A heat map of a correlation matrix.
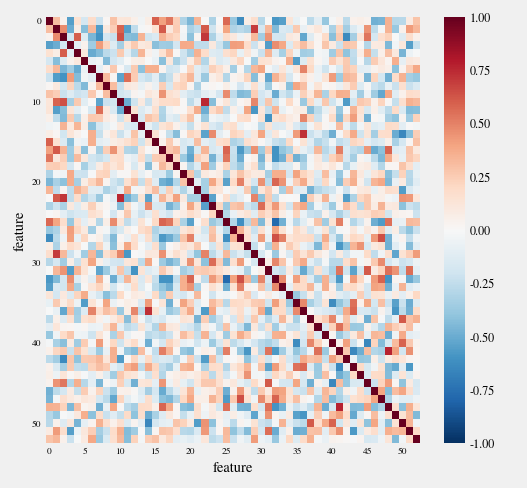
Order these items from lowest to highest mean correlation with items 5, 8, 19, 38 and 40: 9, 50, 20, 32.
32, 20, 9, 50
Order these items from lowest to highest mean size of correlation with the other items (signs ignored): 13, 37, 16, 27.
13, 37, 27, 16
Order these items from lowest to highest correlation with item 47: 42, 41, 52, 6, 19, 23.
41, 42, 52, 6, 19, 23
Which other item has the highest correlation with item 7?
11
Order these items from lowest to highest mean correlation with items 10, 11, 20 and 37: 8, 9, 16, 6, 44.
16, 9, 8, 6, 44
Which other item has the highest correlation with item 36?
14
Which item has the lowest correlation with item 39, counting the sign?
48
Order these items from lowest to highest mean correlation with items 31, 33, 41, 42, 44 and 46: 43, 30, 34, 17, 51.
43, 17, 34, 30, 51
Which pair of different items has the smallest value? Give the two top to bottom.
25, 32
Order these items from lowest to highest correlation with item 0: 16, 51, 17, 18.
51, 18, 16, 17
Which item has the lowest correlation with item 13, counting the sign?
6
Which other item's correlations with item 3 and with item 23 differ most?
31
